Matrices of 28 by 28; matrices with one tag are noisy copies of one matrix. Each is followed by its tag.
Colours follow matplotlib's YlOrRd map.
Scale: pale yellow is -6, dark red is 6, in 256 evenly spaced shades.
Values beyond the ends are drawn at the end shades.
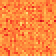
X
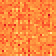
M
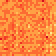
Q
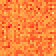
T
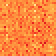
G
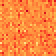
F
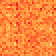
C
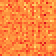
G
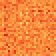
X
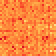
Q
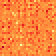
T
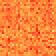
T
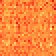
C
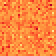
T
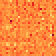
C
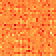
M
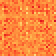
X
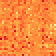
Q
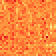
Q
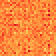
M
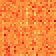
X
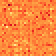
M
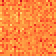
F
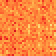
Q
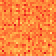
M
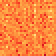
G
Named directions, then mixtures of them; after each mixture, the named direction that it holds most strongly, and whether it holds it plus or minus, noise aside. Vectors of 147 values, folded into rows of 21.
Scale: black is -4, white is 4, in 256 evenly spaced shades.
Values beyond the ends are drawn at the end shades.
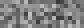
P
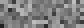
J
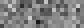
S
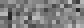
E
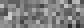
E, minus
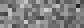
S, minus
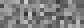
P, plus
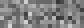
P, plus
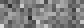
S, minus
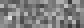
P, minus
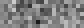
S, plus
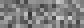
P, minus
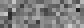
E, plus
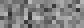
E, plus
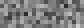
P, plus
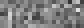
E, minus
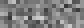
E, plus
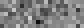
S, plus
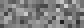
P, minus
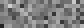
J, plus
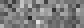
S, minus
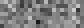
S, plus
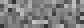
J, plus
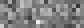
S, minus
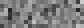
E, plus
